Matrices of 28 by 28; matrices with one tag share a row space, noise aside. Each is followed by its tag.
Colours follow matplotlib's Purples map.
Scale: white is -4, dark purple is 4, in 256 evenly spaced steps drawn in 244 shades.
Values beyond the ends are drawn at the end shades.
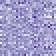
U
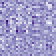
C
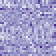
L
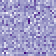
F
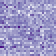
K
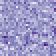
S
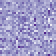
U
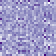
U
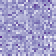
U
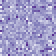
C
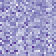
C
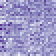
K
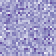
U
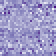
L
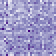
K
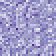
C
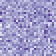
U
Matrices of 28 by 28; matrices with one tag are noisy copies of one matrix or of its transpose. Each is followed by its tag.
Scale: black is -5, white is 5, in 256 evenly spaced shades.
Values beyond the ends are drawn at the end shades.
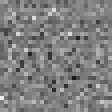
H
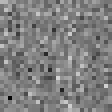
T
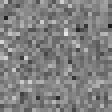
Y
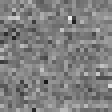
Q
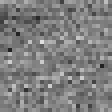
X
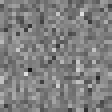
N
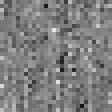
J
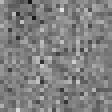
X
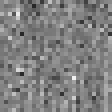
Q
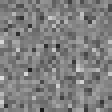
N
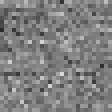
X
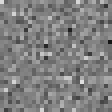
N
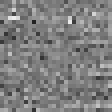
Q
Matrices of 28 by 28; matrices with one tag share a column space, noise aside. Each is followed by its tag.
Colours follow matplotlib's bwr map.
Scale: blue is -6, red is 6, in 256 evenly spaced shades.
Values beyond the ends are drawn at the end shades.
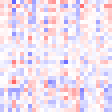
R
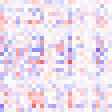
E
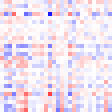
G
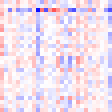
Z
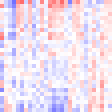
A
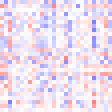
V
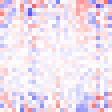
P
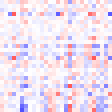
G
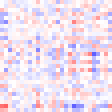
E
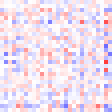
E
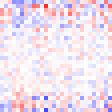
P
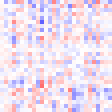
R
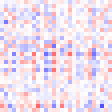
E
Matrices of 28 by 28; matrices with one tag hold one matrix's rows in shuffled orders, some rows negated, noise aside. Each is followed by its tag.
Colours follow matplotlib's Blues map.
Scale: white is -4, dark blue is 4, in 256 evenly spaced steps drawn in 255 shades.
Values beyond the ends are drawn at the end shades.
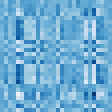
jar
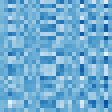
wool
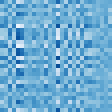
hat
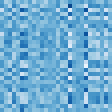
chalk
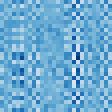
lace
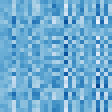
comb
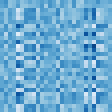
jar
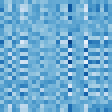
chalk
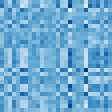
chalk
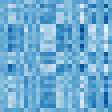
wool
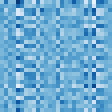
jar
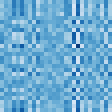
lace
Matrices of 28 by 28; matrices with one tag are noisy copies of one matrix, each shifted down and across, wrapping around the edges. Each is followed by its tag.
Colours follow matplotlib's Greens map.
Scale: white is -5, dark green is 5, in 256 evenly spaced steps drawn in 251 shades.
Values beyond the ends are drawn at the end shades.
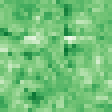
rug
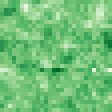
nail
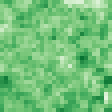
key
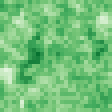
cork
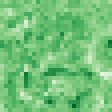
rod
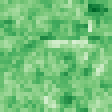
key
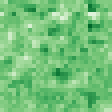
rug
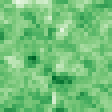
key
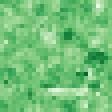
key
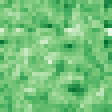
rug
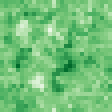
cork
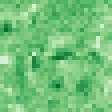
rod
